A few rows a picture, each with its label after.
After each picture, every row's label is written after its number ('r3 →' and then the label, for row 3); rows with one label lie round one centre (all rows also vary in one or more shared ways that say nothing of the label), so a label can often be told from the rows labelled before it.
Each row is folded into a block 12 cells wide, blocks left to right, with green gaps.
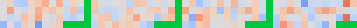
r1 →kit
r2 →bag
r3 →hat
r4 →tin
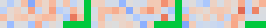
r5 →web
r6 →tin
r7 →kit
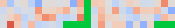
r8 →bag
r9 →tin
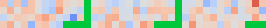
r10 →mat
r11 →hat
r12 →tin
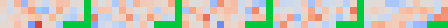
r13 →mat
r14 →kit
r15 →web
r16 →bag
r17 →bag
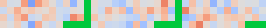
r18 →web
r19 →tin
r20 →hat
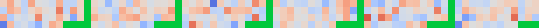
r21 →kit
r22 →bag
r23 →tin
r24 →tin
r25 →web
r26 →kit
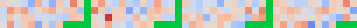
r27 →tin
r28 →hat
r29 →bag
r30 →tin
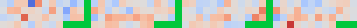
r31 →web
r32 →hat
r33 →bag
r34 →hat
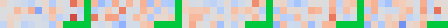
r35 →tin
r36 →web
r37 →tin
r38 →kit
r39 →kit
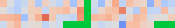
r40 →bag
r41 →web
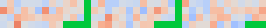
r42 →hat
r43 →hat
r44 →bag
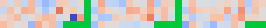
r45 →mat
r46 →kit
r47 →kit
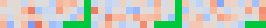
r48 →mat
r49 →hat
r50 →bag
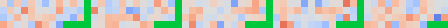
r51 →mat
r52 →hat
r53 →tin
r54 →tin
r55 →mat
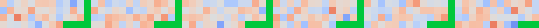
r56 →web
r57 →hat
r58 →tin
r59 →mat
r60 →bag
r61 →mat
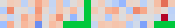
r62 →kit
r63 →tin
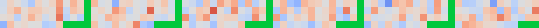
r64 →kit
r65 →mat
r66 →web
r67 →kit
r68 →kit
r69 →bag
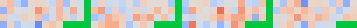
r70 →kit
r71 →hat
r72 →kit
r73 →web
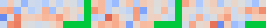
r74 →hat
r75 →hat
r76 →bag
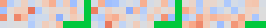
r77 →web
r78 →hat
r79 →hat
